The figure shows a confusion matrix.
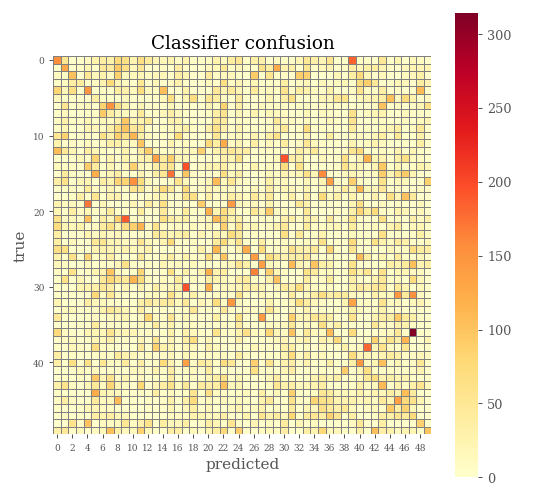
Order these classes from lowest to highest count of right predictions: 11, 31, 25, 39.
31, 39, 11, 25
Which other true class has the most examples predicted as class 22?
11
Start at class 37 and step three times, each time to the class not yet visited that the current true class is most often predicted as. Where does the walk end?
5
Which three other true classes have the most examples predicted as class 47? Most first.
36, 31, 27
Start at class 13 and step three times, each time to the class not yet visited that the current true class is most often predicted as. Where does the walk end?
40
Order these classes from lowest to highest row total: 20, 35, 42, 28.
35, 42, 20, 28
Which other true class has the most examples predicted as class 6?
7
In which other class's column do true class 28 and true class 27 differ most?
26
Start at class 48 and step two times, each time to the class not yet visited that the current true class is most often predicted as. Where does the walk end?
14
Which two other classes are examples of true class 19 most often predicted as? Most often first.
4, 23
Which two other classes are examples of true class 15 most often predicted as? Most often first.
35, 5
